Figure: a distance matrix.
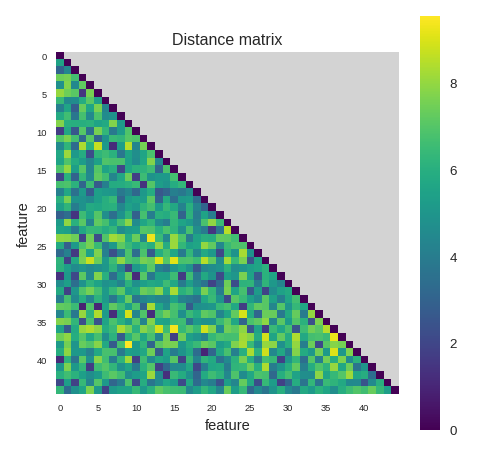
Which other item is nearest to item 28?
9
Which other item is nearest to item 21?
2
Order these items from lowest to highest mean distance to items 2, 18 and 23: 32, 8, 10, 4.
10, 8, 4, 32
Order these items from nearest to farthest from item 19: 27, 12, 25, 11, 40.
11, 40, 12, 25, 27
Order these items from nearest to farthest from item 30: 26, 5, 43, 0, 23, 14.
23, 43, 26, 0, 5, 14
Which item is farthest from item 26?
24
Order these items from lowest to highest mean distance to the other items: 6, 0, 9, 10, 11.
10, 0, 6, 11, 9
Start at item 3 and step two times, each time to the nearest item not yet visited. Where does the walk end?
5
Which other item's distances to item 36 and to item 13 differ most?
27
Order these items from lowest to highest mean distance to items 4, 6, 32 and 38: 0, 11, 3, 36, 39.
0, 11, 39, 3, 36
